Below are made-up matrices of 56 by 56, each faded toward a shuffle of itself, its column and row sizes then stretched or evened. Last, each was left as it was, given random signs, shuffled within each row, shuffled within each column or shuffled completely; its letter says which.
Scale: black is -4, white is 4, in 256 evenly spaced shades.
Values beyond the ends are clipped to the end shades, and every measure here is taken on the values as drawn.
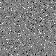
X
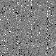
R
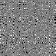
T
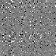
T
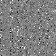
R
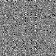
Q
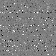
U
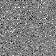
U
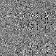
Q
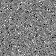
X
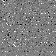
U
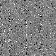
R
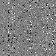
R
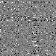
T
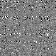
Q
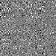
T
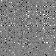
T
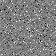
X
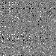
Q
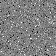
X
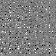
Q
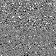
U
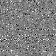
U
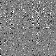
Q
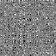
T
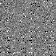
Q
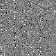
R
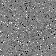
X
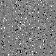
R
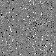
R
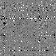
Q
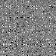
Q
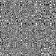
T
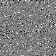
U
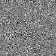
Q
